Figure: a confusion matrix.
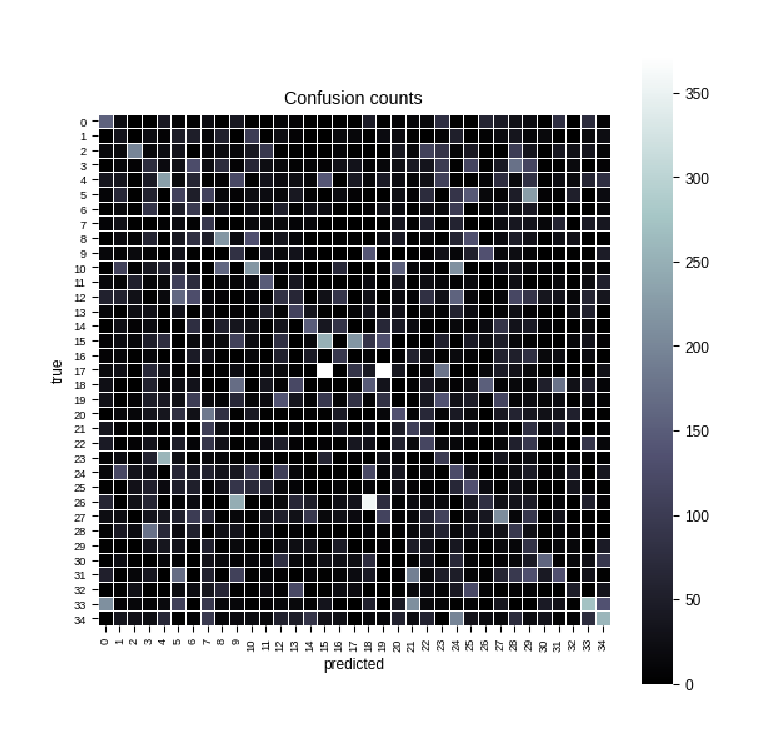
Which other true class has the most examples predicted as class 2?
11
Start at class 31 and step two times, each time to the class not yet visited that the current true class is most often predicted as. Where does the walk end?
7
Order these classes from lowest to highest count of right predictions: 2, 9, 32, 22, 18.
32, 9, 22, 18, 2
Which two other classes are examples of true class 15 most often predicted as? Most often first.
17, 19
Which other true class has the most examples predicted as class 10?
8
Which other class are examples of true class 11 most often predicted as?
5
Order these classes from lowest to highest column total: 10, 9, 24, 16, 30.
30, 16, 10, 9, 24
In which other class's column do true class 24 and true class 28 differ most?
3
